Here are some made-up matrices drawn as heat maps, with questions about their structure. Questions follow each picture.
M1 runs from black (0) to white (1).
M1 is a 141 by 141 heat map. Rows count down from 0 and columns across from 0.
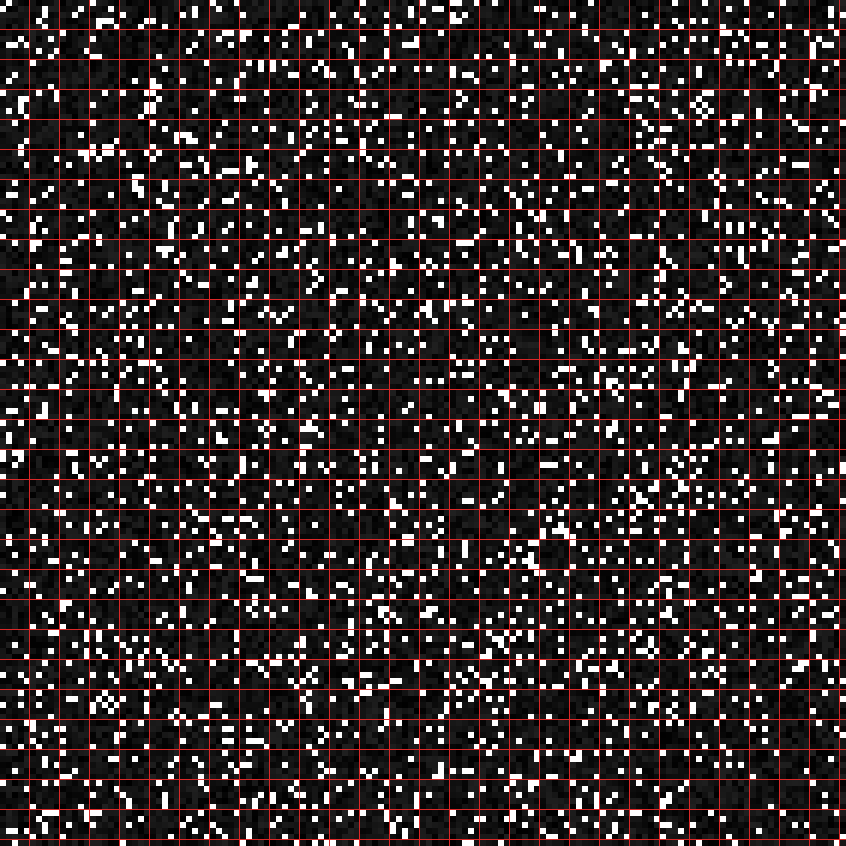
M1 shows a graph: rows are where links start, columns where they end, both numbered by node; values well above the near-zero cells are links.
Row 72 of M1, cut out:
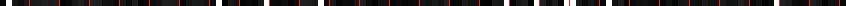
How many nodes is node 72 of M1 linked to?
10
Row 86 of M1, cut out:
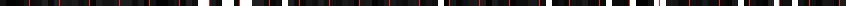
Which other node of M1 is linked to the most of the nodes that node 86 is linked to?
node 5
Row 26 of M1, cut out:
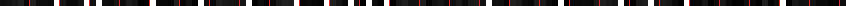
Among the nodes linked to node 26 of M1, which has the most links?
node 64
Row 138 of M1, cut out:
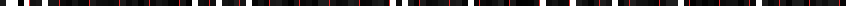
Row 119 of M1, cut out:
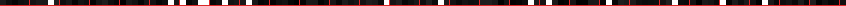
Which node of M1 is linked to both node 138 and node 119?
node 41
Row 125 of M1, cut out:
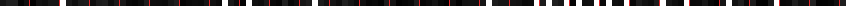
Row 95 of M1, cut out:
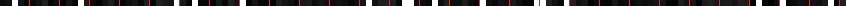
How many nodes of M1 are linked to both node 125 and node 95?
2
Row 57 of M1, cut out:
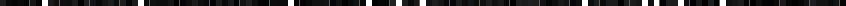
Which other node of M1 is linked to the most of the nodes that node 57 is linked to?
node 4
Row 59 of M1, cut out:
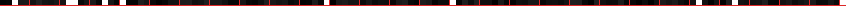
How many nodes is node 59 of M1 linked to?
10
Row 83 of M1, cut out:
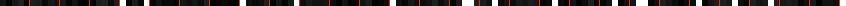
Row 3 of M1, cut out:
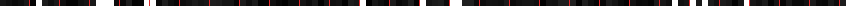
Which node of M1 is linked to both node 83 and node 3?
node 24
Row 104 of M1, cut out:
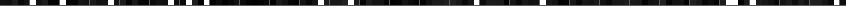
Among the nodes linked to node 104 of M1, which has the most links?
node 58
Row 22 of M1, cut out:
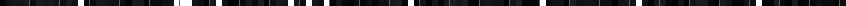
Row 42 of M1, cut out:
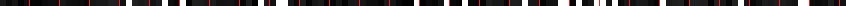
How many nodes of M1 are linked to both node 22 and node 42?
1
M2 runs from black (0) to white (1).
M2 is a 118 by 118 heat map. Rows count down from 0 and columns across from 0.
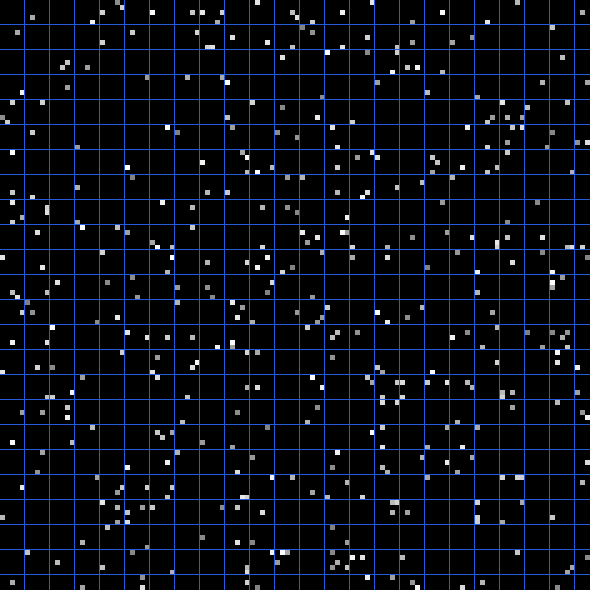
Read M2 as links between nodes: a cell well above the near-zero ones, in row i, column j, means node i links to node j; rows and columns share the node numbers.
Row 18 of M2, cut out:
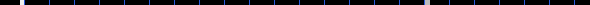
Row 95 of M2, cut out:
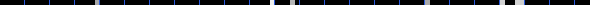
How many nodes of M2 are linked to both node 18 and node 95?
1
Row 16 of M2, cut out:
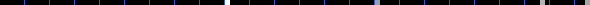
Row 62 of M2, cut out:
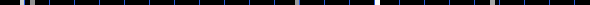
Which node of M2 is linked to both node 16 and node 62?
node 75
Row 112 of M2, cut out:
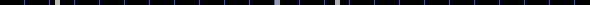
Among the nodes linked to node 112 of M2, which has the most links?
node 67
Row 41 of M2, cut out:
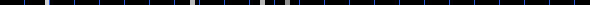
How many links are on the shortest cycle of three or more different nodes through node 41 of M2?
5
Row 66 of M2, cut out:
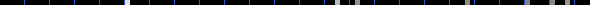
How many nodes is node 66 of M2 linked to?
7
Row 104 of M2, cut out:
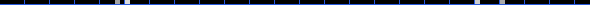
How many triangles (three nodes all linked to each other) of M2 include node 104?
1
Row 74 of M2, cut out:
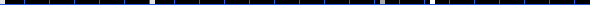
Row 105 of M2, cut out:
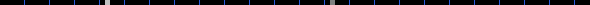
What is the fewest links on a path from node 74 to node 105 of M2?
4
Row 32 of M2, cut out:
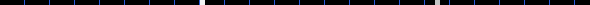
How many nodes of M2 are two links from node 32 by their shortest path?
3
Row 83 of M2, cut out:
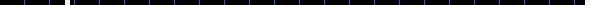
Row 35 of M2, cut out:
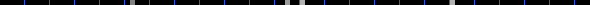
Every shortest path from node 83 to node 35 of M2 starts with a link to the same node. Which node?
node 117
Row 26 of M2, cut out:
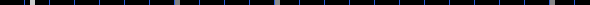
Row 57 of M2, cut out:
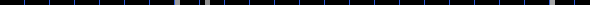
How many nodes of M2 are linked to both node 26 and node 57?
2
